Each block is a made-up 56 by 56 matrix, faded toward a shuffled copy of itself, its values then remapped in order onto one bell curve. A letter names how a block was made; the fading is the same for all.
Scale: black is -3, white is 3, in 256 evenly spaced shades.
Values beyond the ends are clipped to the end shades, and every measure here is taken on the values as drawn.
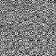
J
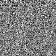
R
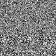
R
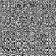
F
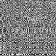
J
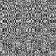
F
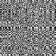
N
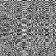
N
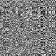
F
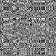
N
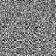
J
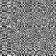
N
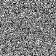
R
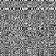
N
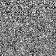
R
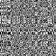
F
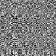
J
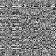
J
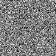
R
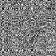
J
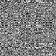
J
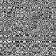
J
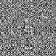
J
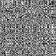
F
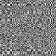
N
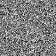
R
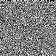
R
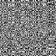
J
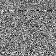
R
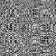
F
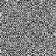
F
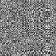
F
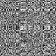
N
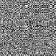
F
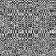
N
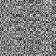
F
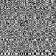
J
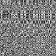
N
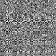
J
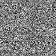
R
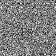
R
